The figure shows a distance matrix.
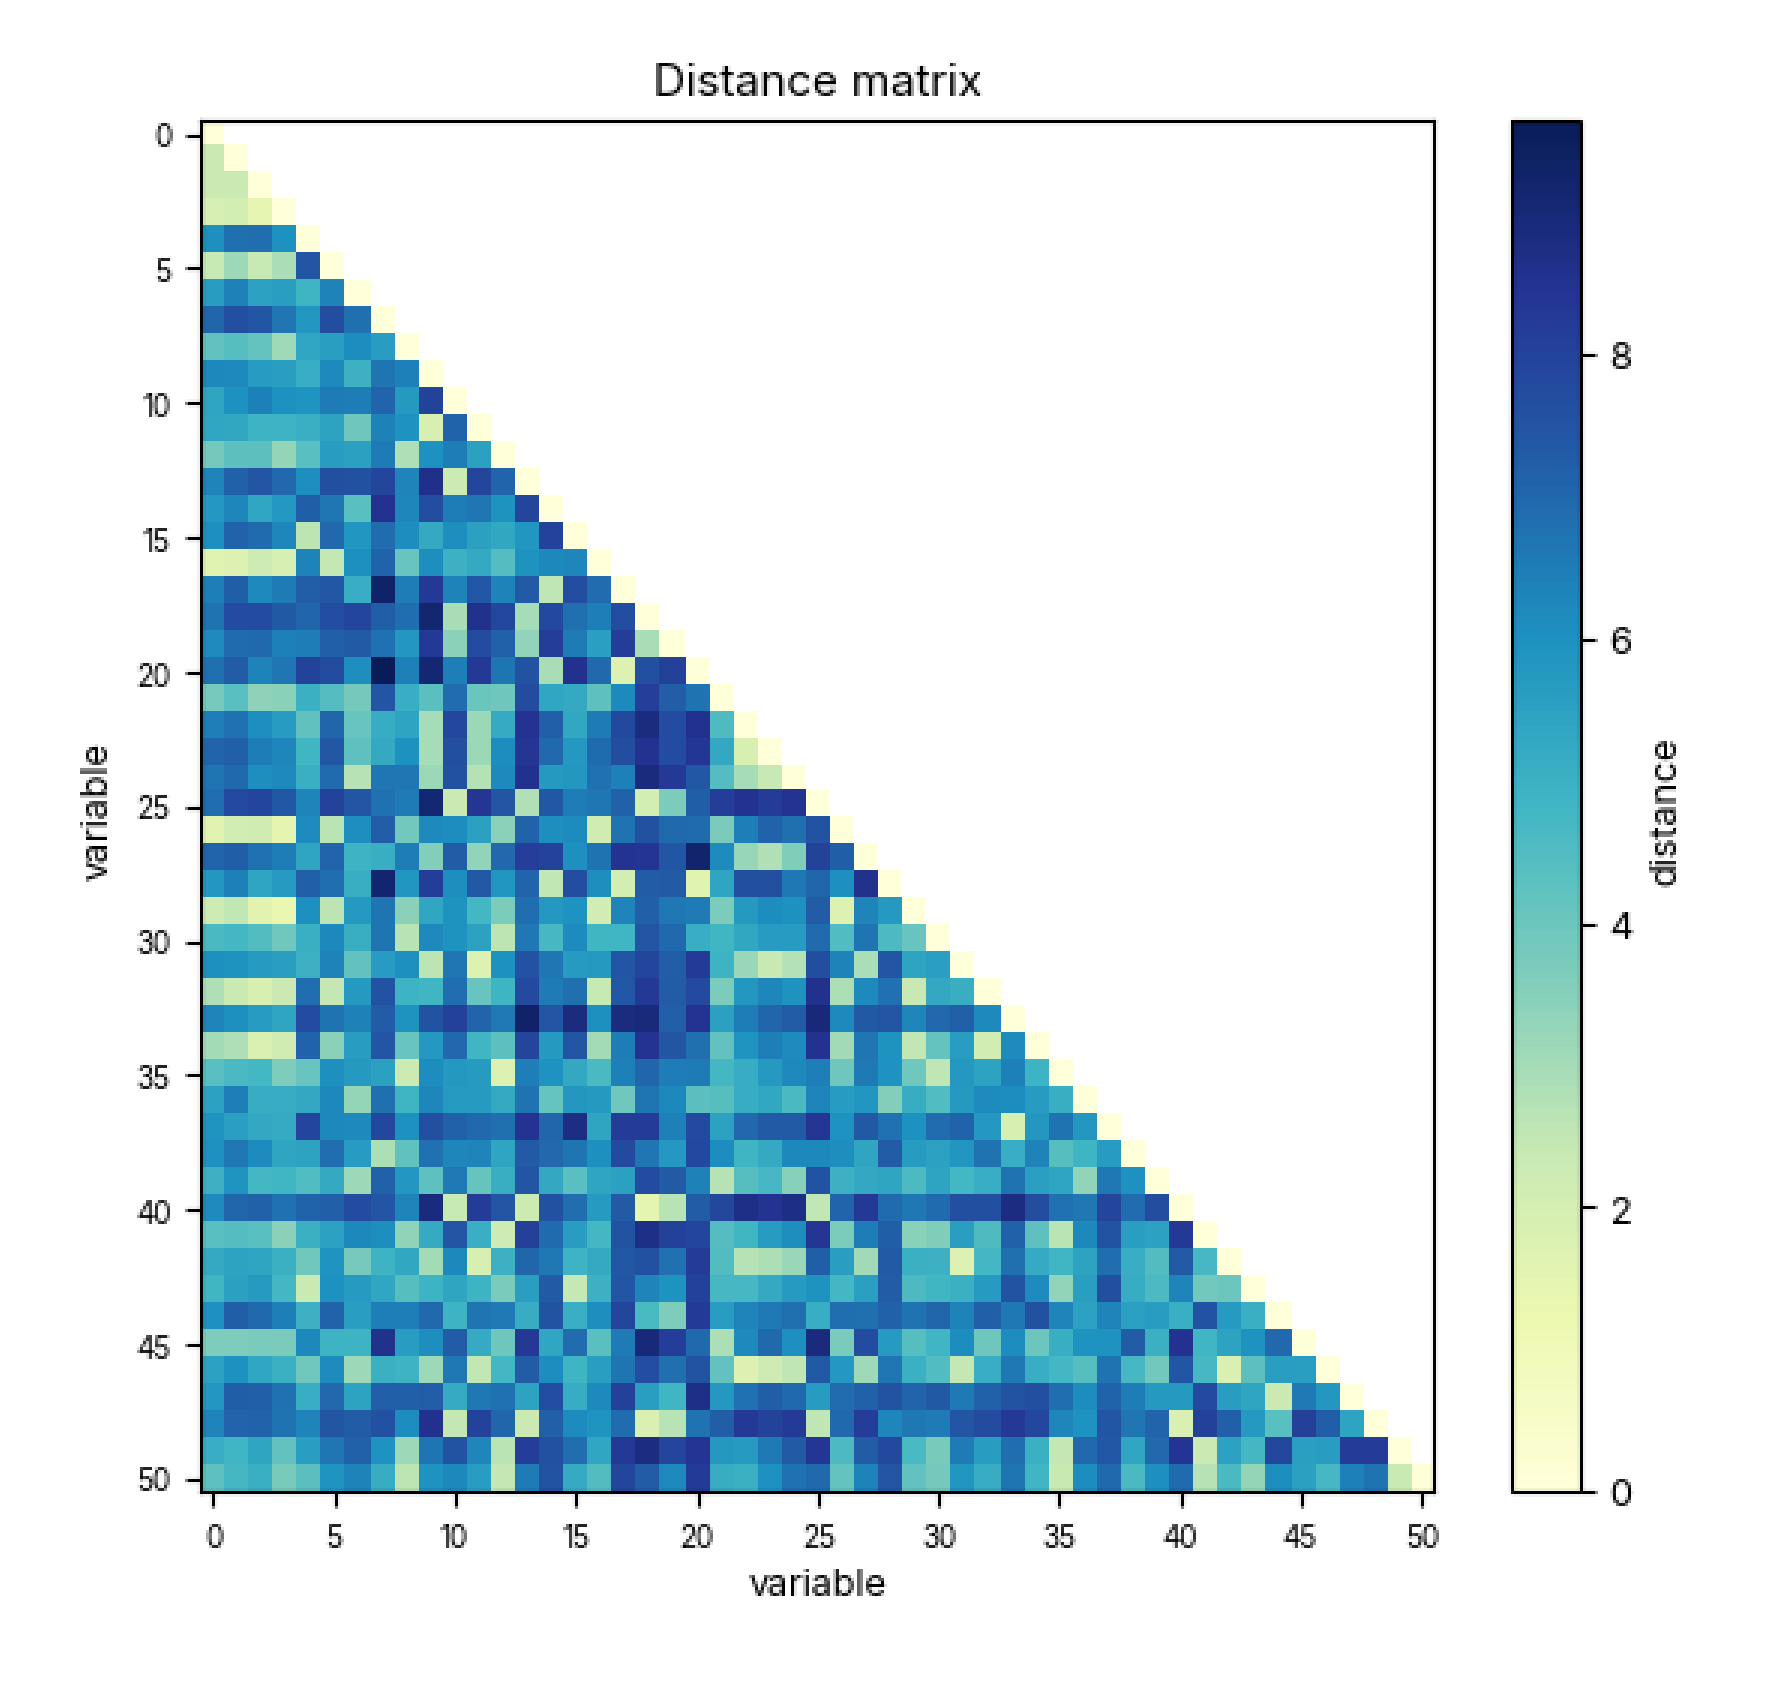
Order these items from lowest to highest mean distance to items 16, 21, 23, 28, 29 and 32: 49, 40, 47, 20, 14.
14, 49, 20, 47, 40
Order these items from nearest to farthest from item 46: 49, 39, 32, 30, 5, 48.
39, 30, 32, 49, 5, 48
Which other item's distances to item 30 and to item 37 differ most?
33
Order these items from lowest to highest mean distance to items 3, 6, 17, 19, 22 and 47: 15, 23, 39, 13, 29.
39, 29, 23, 15, 13
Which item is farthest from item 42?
20
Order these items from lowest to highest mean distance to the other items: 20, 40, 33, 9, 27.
9, 27, 40, 33, 20
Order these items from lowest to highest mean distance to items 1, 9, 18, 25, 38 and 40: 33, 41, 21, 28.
21, 41, 28, 33
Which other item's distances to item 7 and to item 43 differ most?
15
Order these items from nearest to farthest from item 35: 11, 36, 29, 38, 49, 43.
49, 43, 29, 38, 36, 11
